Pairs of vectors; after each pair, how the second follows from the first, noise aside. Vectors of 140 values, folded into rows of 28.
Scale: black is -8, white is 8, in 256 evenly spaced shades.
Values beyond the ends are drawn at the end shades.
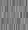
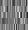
scaled up.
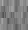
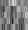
wrapped around, negated, scaled up.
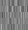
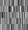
scaled up.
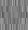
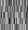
wrapped around, negated, scaled up.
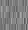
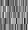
scaled up.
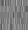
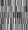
scaled up.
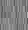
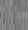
reversed, negated, shrunk.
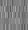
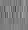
negated, partly zeroed.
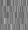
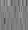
negated, partly zeroed.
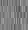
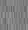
reversed, negated, shrunk.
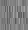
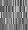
wrapped around, negated, scaled up.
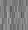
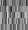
scaled up.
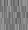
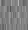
negated, partly zeroed.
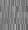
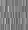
wrapped around.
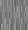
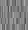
wrapped around.
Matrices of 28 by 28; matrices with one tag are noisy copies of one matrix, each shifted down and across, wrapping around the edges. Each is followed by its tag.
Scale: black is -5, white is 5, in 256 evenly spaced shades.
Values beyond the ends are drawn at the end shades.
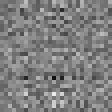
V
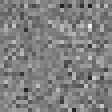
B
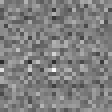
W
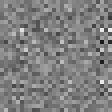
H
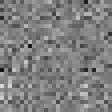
V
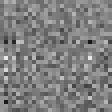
V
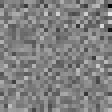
W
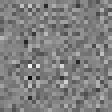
H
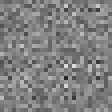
H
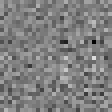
V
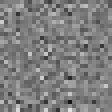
W
